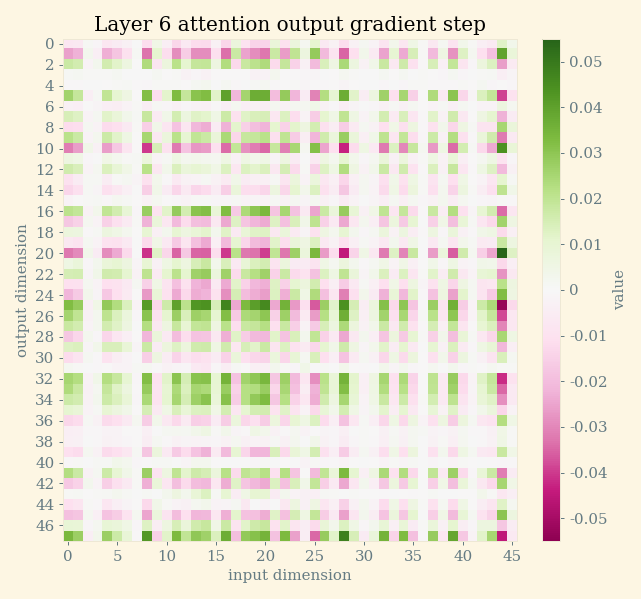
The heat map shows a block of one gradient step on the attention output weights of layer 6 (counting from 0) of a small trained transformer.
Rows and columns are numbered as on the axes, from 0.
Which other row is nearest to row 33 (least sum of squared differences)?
26
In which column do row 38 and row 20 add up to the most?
44
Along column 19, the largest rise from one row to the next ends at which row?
25
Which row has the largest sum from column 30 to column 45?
47
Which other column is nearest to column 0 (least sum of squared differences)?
32
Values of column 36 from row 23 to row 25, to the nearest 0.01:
0 0 0
